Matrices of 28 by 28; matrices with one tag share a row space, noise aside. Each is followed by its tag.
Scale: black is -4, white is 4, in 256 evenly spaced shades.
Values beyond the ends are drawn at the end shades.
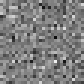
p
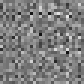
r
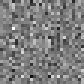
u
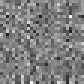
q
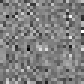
q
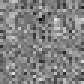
p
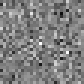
r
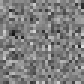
u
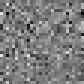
q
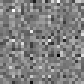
u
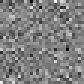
r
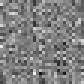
p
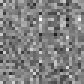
r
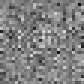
p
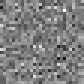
p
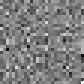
q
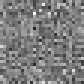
p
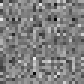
p
